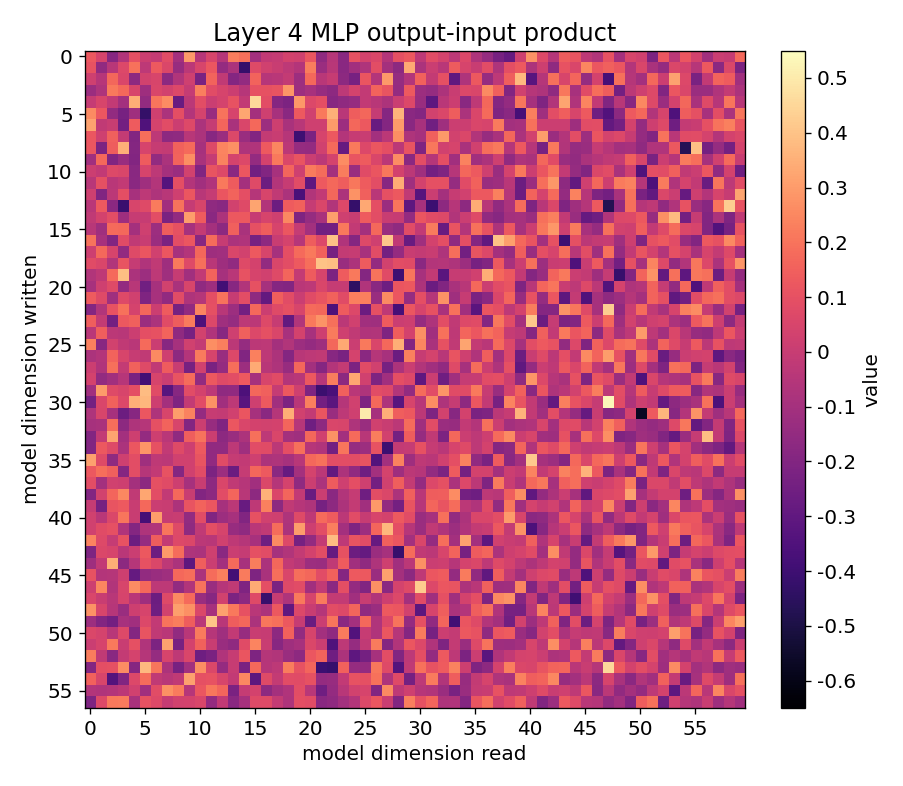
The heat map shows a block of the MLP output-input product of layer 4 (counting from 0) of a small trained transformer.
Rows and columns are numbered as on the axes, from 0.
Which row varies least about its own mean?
37
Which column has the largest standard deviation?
22
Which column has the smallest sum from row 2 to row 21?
47
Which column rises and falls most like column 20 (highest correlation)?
56
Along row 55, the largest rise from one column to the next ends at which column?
27
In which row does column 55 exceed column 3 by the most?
31
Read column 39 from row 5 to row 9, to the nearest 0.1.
-0.4 -0.1 -0.1 0.1 -0.1
